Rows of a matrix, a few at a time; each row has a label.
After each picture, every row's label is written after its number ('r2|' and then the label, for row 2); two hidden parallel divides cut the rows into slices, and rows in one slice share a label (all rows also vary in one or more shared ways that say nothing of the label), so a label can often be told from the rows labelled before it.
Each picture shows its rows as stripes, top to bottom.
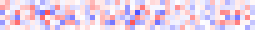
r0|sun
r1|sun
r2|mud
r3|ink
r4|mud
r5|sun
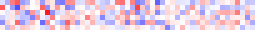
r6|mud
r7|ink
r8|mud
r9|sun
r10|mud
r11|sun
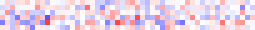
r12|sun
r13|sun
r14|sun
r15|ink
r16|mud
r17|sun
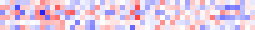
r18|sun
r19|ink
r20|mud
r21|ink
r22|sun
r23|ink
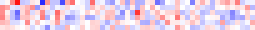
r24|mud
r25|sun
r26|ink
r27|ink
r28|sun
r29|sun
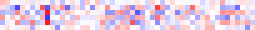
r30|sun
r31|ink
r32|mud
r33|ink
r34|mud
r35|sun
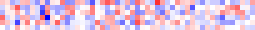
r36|ink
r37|mud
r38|mud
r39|ink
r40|ink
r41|sun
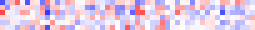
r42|mud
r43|ink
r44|ink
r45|sun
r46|sun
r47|ink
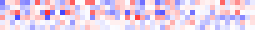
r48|mud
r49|sun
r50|mud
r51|ink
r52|sun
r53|sun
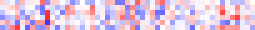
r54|ink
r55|mud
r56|mud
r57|mud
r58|ink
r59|mud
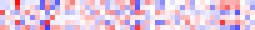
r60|mud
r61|mud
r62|ink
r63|sun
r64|mud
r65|ink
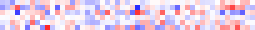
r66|sun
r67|mud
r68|ink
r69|sun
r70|sun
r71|mud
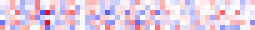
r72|sun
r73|sun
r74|mud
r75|sun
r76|mud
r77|ink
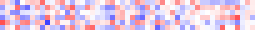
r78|ink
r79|mud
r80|sun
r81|mud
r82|ink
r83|mud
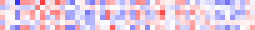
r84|ink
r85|sun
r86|ink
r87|ink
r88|sun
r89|ink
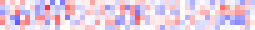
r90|sun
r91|mud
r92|mud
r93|ink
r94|ink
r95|sun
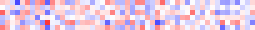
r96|ink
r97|sun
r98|ink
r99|sun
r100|mud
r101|ink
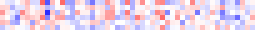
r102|ink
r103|sun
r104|ink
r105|ink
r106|sun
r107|sun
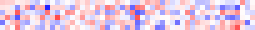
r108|sun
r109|ink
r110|mud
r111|ink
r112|mud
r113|mud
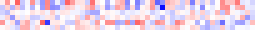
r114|mud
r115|mud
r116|sun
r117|sun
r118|ink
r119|sun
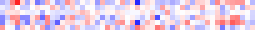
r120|mud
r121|sun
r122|sun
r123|mud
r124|mud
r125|ink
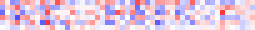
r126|ink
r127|mud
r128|mud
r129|ink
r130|mud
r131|sun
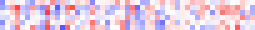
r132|sun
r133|mud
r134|mud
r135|sun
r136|mud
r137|mud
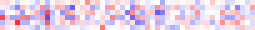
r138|sun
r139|ink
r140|mud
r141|ink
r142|mud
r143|sun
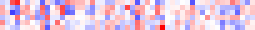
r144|mud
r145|ink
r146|ink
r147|mud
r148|ink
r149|ink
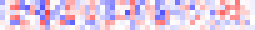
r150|mud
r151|mud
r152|mud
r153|mud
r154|ink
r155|sun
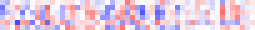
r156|sun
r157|mud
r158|mud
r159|mud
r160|ink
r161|mud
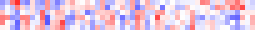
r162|mud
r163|mud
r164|ink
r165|ink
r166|ink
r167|ink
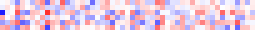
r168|ink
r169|sun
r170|mud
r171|ink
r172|mud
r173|ink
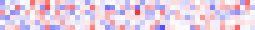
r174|sun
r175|mud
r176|ink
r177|sun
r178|sun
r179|mud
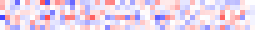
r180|ink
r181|sun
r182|sun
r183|mud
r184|sun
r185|sun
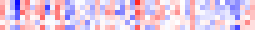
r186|ink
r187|ink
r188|ink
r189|ink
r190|sun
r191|ink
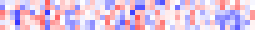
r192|mud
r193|mud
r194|ink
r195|ink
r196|ink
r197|ink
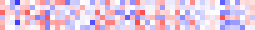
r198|ink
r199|sun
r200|ink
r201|mud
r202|ink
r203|ink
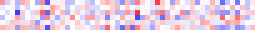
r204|ink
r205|sun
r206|ink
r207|mud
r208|sun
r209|ink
